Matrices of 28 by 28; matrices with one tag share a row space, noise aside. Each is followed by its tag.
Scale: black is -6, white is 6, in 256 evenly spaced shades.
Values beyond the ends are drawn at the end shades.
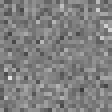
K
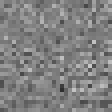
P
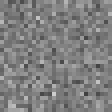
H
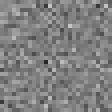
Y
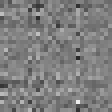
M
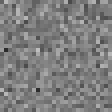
K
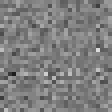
Y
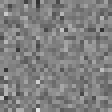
K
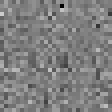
Y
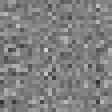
Y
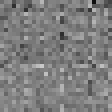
P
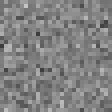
K
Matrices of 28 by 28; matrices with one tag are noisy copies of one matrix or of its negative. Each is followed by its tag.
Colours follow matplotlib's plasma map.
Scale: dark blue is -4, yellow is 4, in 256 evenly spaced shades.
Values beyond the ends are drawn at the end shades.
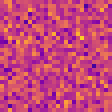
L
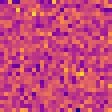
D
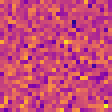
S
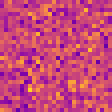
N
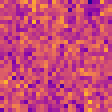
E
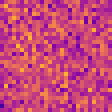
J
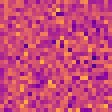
S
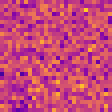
N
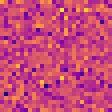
D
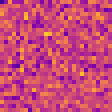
D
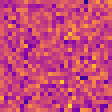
S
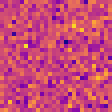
S
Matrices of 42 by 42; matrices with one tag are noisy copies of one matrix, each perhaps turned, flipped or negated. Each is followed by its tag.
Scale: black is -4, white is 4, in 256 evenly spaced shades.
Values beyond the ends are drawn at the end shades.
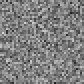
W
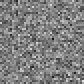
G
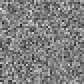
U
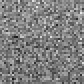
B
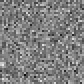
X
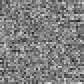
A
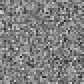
X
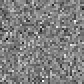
U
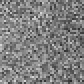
B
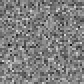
X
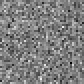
X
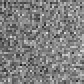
B
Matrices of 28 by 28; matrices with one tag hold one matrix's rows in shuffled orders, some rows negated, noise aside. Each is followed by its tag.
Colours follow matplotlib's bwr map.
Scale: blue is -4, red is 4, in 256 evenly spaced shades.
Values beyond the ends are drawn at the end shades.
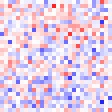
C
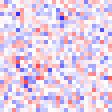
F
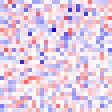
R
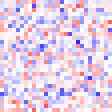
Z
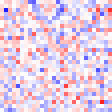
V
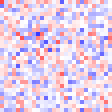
F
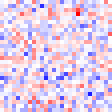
Z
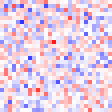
R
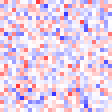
R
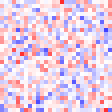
F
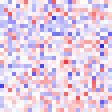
C
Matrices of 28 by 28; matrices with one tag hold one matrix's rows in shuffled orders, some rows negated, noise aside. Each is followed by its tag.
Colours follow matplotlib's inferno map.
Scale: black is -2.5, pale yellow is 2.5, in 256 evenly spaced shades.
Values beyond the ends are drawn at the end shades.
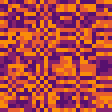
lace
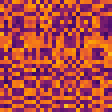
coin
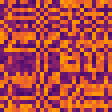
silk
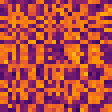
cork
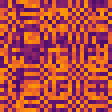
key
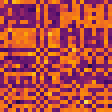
silk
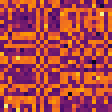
silk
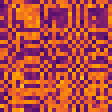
key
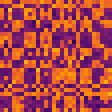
coin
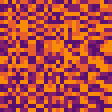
cork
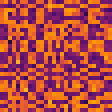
cork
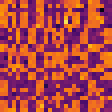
cork
